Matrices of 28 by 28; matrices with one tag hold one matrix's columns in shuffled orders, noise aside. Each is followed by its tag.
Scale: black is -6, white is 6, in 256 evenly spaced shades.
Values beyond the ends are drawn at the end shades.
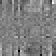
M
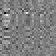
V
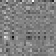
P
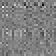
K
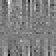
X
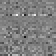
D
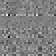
D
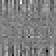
M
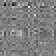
K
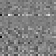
D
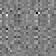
V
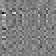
V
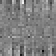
M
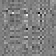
V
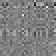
K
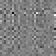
V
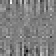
M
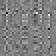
V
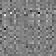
V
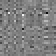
V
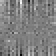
X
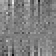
X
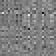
V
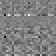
D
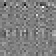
K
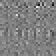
K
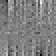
X
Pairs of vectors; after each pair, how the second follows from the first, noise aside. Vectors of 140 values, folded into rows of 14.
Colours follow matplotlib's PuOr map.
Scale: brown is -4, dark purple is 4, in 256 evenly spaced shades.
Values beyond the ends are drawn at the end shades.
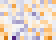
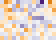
reversed.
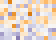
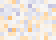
wrapped around, shrunk.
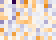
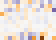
reversed, negated, partly zeroed.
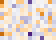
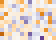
copied.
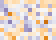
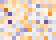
sign-scrambled.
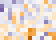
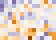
copied.
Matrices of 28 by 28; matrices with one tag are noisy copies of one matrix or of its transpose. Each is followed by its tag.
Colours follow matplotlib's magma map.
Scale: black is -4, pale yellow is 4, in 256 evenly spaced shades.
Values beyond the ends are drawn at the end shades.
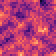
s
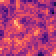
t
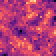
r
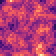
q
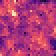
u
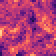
r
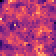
q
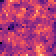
q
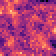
u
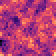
s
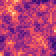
u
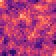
t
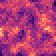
r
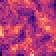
r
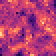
r
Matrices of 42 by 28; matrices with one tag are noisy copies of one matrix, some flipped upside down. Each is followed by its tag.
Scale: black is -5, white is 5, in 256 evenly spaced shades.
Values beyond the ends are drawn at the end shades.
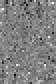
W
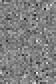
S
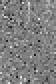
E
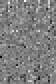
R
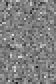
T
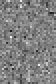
E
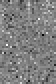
E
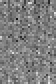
R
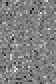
T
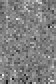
W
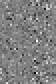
S
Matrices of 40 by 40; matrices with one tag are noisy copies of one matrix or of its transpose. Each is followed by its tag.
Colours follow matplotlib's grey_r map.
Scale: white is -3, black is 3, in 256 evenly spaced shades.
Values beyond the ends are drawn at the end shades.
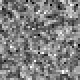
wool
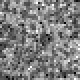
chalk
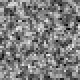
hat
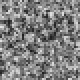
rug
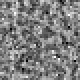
rug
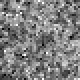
chalk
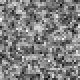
hat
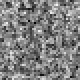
rug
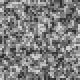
hat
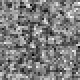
rug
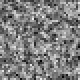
wool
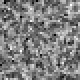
wool
